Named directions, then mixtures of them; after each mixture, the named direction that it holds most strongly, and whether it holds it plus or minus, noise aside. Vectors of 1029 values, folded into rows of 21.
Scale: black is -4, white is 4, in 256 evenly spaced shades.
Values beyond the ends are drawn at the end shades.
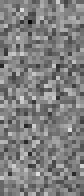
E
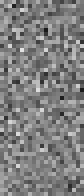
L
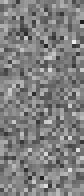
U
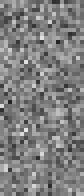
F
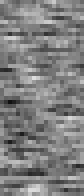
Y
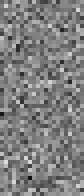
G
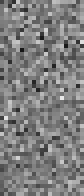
L, minus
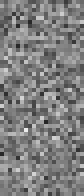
F, plus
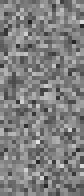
E, plus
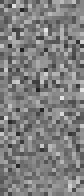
L, minus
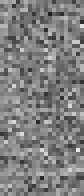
U, plus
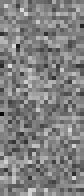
G, plus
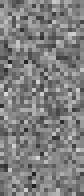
F, minus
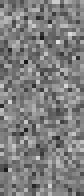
F, minus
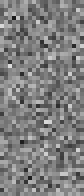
U, plus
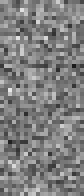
E, plus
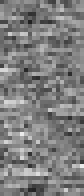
Y, minus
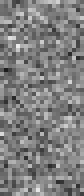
G, minus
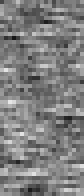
Y, minus
